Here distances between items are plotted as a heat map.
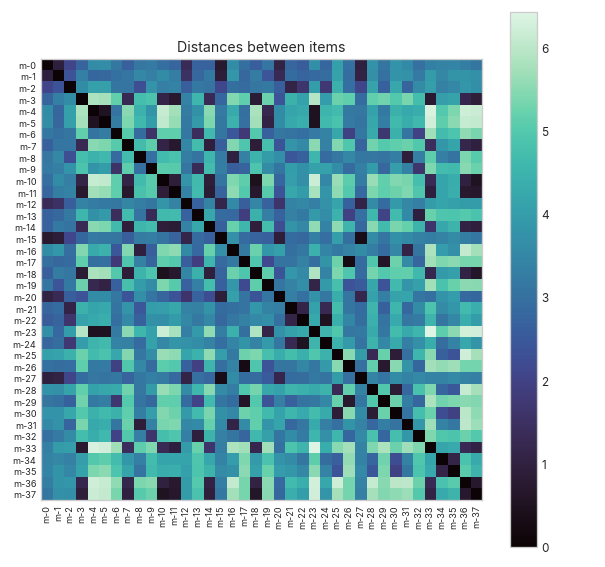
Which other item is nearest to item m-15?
m-27
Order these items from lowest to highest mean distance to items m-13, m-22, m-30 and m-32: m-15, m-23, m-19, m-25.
m-15, m-25, m-19, m-23
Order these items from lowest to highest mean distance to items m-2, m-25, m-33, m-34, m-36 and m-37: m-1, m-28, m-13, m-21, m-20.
m-20, m-1, m-21, m-28, m-13
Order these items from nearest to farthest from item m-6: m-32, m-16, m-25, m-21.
m-32, m-16, m-21, m-25
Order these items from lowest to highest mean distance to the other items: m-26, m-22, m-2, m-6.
m-2, m-22, m-6, m-26
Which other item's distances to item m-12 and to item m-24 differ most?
m-22
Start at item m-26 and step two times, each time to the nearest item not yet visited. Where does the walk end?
m-29
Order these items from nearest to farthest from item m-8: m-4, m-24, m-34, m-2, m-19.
m-2, m-24, m-34, m-19, m-4
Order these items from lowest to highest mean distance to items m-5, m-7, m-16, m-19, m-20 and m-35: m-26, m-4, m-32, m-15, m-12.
m-15, m-12, m-4, m-26, m-32
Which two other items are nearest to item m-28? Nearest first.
m-30, m-25
